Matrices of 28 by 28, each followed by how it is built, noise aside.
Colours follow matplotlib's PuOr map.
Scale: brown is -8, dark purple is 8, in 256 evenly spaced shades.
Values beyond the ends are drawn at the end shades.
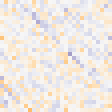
Toeplitz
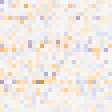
uneven rows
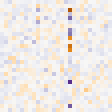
uneven columns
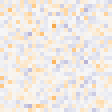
repeating rows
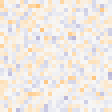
repeating rows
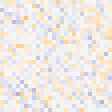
Toeplitz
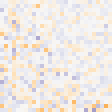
lower triangular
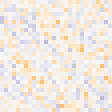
Toeplitz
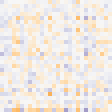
low rank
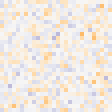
repeating rows
